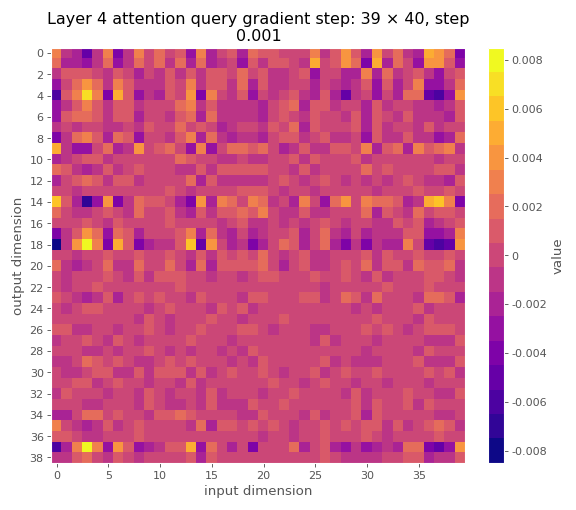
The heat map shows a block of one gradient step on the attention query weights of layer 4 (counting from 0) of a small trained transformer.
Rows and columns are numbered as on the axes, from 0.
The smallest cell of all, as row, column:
18, 0
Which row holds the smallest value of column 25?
2
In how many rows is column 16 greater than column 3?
12
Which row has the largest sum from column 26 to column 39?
14
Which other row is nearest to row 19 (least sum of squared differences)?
13
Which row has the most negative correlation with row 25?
24
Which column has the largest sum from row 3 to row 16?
3
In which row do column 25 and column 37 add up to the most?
1
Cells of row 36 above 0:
6
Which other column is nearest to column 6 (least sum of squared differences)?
39
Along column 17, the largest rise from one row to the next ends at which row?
9
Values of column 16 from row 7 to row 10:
-0.002 -0.001 0 -0.001
